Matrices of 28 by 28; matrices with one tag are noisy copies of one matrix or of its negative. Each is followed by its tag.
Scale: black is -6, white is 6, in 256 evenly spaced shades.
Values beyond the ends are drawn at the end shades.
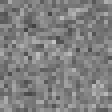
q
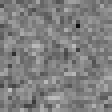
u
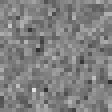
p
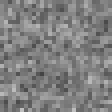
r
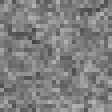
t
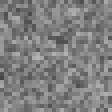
q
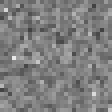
q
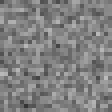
u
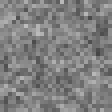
r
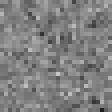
t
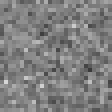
t
